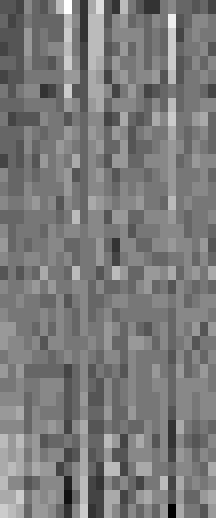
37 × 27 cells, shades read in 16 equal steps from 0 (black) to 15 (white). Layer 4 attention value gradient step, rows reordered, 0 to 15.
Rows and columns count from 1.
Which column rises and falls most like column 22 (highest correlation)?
12
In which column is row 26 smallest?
22
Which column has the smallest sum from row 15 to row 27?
9
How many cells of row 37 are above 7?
15
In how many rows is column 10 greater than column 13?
12
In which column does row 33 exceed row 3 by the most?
11
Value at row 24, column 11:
8
